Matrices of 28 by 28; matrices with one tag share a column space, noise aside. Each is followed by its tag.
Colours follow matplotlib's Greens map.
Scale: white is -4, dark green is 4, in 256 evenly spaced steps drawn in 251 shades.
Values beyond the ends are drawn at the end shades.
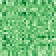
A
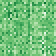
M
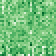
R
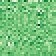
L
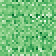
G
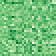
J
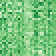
M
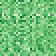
G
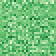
J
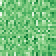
A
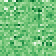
L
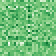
L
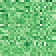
L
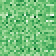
G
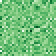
J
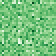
J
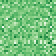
J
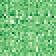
G
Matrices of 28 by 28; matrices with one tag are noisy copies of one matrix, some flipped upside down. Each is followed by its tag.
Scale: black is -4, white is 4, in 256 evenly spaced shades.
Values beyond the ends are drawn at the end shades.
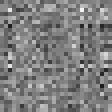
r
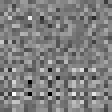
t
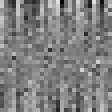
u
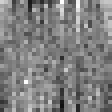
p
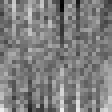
p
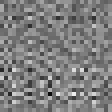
t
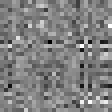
r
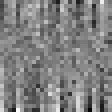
u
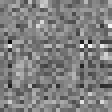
r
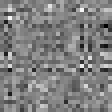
r
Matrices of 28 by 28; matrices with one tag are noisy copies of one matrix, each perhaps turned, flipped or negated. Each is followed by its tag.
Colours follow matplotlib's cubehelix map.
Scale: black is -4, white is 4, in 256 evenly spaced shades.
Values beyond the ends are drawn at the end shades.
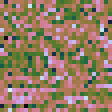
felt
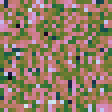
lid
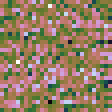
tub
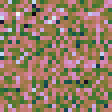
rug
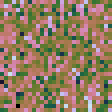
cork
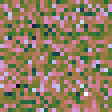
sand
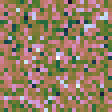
sand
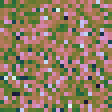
rug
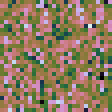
lid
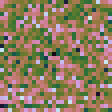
felt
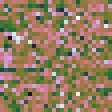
tub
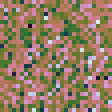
rug
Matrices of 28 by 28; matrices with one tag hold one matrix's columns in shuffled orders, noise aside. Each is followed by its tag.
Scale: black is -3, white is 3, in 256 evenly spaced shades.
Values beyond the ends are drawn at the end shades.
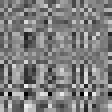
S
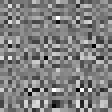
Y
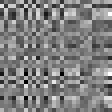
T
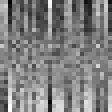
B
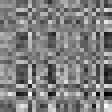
S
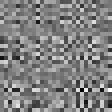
Y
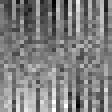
B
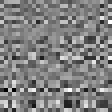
Y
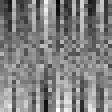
B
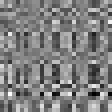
S
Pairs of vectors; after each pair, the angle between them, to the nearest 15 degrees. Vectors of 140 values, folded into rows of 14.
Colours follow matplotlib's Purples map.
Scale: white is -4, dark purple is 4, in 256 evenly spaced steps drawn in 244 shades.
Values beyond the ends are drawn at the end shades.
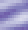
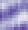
15 degrees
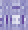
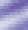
90 degrees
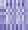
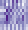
150 degrees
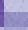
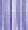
75 degrees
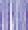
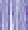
15 degrees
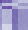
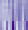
75 degrees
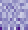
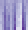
105 degrees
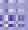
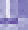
105 degrees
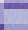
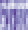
135 degrees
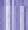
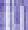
15 degrees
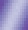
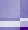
75 degrees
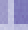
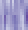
75 degrees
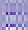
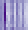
105 degrees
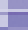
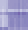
15 degrees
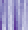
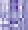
105 degrees
